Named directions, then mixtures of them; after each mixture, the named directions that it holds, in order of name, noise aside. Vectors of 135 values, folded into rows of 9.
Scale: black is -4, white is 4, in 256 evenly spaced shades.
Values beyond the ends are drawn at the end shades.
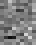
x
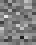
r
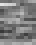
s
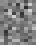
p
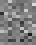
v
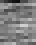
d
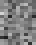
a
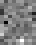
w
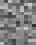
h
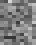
h, x.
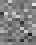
v.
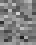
p, r, s.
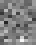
p, r, w.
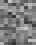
h.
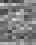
d, r, s.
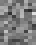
h, p, w.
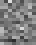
h, r, v.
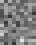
h, w.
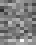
s, v, w.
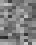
a, s.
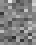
v, x.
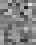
h, p, v.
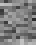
s, w.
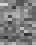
a, s, v.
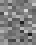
v.
